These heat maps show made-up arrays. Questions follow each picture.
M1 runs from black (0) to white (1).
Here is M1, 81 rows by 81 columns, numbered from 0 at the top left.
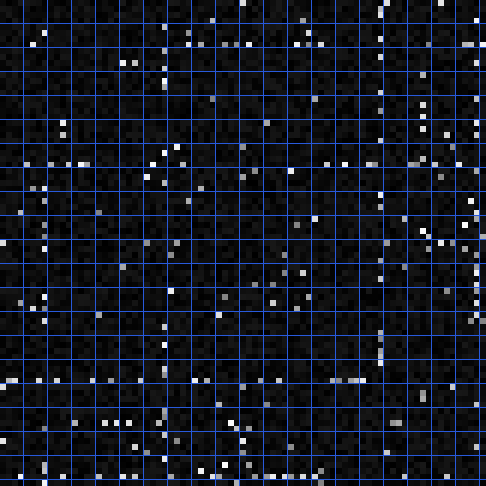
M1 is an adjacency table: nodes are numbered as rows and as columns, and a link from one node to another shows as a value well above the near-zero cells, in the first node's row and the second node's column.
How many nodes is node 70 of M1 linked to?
8
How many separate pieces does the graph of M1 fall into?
6
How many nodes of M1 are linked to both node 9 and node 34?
1
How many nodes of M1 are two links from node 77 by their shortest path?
10
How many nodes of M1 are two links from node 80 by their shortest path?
10
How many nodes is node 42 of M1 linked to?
3
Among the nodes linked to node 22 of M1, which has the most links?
node 79
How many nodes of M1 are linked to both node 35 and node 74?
1
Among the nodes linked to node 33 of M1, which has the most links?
node 7
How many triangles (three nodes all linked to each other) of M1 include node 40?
6
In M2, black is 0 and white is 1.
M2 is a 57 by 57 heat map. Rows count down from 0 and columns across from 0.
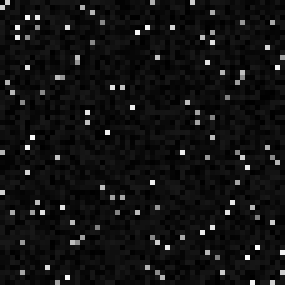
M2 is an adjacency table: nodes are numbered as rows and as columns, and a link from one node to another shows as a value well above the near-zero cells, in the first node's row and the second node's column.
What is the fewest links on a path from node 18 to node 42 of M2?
2
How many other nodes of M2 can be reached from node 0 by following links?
6
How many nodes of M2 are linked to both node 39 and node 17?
2
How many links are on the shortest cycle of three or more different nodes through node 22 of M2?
4
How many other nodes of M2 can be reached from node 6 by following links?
8
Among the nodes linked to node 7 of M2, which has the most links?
node 5
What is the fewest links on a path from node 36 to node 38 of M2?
3
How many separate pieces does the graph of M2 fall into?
12
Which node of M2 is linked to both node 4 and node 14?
node 48
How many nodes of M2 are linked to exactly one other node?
12
